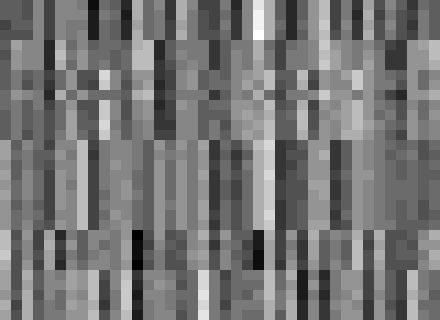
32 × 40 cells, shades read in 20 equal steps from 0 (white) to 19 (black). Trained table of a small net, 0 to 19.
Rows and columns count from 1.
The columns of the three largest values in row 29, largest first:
28, 13, 30
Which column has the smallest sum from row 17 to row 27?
25
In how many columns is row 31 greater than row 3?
17
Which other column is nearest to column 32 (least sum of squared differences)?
23
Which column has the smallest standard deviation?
18
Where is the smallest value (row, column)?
4, 24
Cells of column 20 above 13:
17
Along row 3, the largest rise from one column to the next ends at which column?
31
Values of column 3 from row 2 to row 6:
13 12 13 9 9
